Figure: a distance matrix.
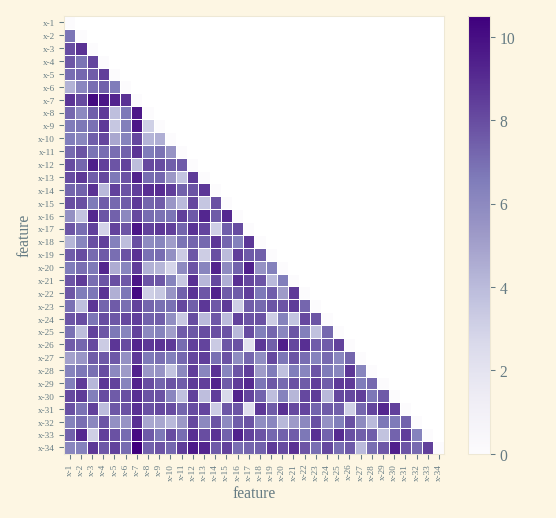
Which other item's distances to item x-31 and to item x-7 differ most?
x-17
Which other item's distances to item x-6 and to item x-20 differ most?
x-10
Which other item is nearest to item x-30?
x-15
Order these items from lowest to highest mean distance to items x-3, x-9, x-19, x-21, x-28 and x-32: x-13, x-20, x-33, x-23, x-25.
x-20, x-13, x-33, x-25, x-23
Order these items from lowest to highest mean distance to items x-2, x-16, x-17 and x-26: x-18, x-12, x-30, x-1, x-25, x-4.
x-4, x-25, x-1, x-18, x-12, x-30
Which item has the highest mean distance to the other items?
x-7
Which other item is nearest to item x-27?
x-34
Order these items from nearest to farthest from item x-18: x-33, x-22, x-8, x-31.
x-8, x-22, x-33, x-31
